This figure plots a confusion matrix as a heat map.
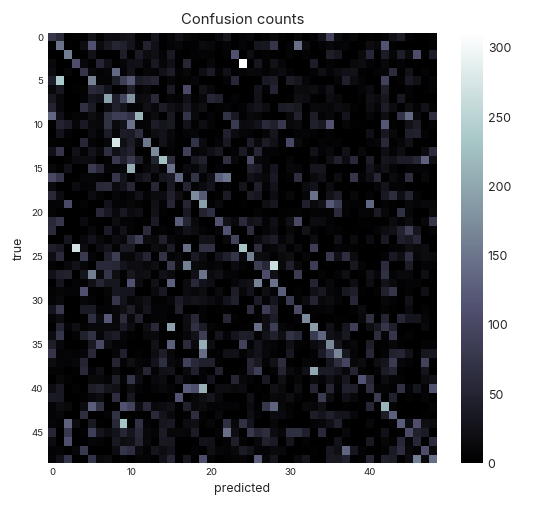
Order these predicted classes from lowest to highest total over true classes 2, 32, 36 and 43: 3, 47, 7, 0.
3, 47, 0, 7
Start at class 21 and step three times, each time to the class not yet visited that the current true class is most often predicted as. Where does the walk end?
45
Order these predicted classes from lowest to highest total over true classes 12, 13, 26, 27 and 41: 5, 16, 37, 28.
37, 16, 5, 28
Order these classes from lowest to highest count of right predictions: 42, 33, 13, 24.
13, 33, 42, 24
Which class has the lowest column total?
39
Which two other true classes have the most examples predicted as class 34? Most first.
41, 45
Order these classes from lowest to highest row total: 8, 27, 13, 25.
8, 13, 27, 25
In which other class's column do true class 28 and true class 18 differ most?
26
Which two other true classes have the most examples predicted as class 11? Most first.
9, 23
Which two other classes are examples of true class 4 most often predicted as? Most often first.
8, 43
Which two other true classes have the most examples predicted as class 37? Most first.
47, 25
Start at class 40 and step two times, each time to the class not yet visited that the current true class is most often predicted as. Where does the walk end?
35
